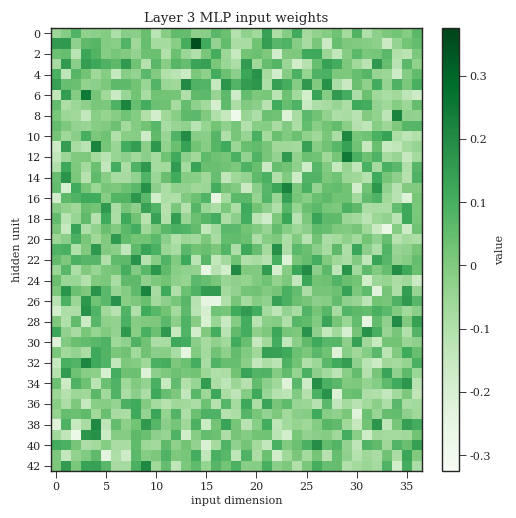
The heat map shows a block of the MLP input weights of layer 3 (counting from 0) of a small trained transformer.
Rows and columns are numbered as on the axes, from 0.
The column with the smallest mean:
31
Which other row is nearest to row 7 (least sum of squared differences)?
20
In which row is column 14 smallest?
29
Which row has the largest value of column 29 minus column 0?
12
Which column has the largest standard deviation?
1
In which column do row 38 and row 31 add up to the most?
4
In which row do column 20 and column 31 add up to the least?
28
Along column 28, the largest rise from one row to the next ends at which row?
32
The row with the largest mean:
5
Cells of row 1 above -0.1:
35
